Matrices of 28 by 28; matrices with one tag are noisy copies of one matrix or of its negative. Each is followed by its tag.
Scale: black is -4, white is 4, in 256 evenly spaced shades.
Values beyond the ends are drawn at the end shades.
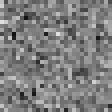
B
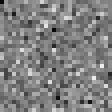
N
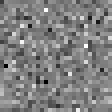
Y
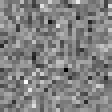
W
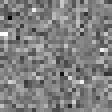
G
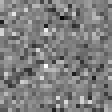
N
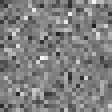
B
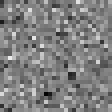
B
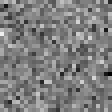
G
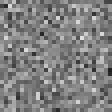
G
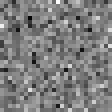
W
